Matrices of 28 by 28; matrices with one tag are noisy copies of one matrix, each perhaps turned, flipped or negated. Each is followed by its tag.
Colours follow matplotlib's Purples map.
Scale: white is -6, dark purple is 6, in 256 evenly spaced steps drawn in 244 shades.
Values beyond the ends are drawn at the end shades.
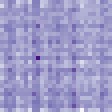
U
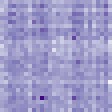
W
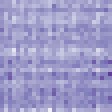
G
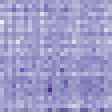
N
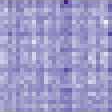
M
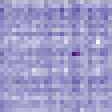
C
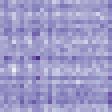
C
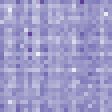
U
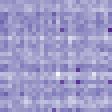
U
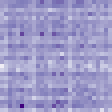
M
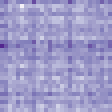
M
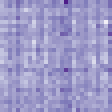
M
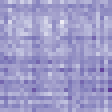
N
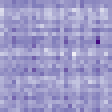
C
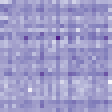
U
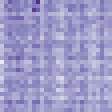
G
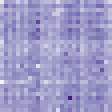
W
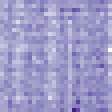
G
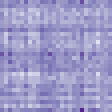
W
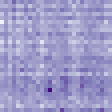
N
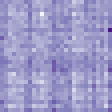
W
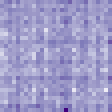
M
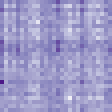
W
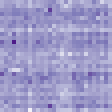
W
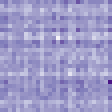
U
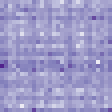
M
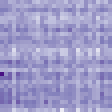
G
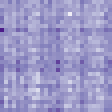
W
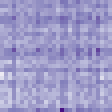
G
